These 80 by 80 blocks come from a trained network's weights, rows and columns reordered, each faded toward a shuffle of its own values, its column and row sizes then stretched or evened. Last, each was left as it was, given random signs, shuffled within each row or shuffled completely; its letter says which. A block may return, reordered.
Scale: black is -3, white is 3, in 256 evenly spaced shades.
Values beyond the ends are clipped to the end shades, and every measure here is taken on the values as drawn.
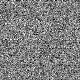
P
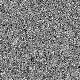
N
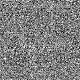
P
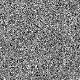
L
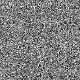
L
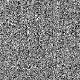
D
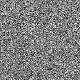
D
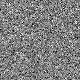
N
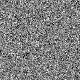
P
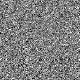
D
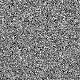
L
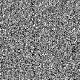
D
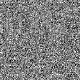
D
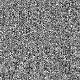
D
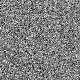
N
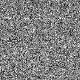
L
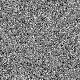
N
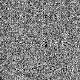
D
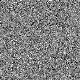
L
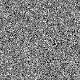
L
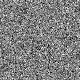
N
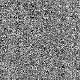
D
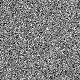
N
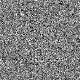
L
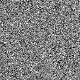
L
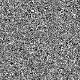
L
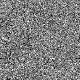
L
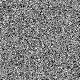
N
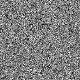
L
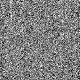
D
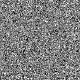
L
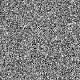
L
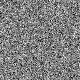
N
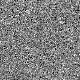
L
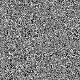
L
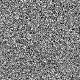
L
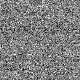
P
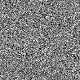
L
